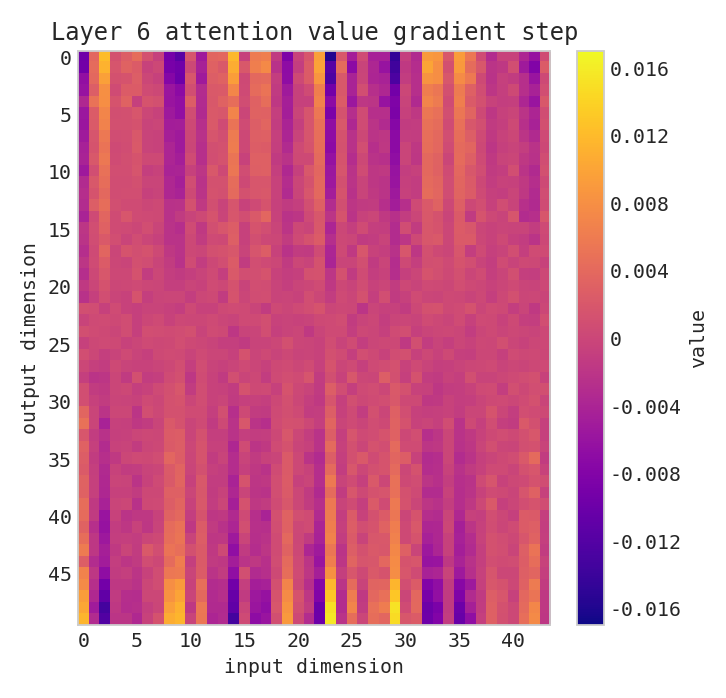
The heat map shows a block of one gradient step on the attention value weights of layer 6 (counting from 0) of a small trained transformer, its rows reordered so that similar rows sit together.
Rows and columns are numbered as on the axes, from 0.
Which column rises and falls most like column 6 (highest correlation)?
10
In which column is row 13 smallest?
29
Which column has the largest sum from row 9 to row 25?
2
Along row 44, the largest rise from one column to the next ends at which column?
23
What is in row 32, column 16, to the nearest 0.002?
-0.002
